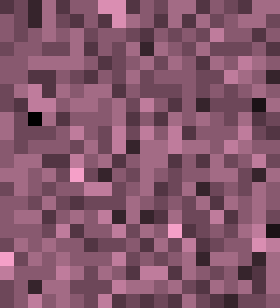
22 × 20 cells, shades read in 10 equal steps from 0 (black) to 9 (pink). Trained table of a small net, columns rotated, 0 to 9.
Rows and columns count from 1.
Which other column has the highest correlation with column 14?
20
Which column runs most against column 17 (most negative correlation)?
8
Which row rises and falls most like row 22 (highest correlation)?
7
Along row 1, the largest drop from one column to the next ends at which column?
10
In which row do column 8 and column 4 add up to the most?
1
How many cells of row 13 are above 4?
13
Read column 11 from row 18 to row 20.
3 5 7
